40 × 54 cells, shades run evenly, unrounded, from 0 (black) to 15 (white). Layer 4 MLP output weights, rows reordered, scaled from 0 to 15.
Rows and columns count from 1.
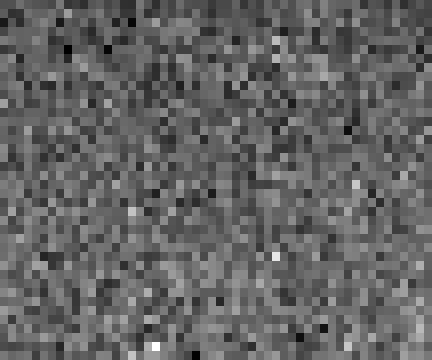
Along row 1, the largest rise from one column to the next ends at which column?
18
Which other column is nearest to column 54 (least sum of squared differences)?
49
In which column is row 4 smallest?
36
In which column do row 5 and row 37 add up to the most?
35
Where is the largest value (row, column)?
39, 20
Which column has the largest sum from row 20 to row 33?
45
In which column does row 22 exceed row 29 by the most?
48
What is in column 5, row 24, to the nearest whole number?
8
